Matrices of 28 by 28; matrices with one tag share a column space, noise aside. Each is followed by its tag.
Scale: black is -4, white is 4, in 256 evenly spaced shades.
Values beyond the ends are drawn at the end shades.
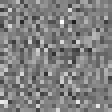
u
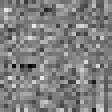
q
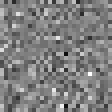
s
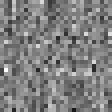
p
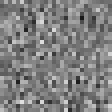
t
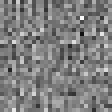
p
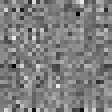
q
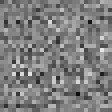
u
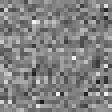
u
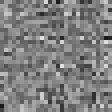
s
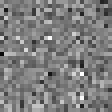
s
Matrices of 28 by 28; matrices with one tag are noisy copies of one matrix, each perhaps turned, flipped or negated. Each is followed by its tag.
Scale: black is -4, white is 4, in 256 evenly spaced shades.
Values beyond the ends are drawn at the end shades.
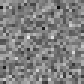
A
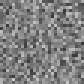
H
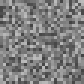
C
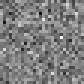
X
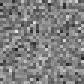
C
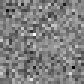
C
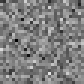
X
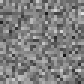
A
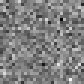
X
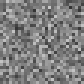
C
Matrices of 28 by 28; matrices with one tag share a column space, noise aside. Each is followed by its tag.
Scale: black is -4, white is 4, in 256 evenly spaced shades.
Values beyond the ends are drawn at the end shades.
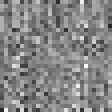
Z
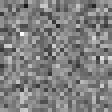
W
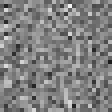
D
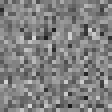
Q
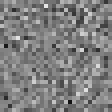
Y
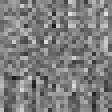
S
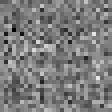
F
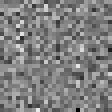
D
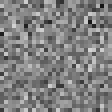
W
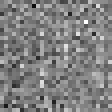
D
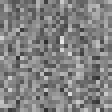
Z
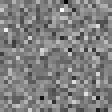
Y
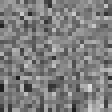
S
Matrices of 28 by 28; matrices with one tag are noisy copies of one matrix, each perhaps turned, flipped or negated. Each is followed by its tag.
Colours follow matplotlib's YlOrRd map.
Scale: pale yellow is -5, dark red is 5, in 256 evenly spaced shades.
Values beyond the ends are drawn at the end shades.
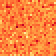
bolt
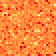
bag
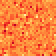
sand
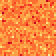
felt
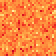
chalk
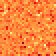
bag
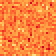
bolt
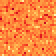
bolt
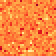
sand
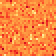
bag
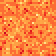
chalk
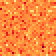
felt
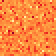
bag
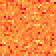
bag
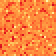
felt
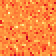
bolt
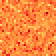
felt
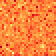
felt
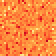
bolt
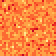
bolt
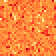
bag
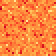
felt
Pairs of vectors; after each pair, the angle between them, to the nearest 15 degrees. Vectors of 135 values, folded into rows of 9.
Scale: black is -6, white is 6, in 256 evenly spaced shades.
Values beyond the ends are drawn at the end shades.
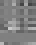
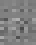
75 degrees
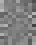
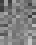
135 degrees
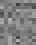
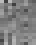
105 degrees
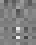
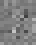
120 degrees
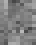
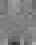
135 degrees
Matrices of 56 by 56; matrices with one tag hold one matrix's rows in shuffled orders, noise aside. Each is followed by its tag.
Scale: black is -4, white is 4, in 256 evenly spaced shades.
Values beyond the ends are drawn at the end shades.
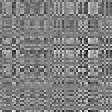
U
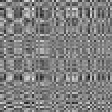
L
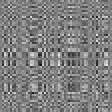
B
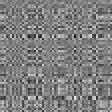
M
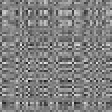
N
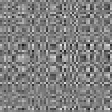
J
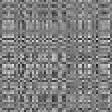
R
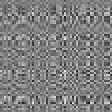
J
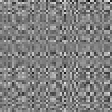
J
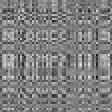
R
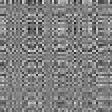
M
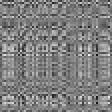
R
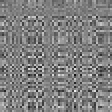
M
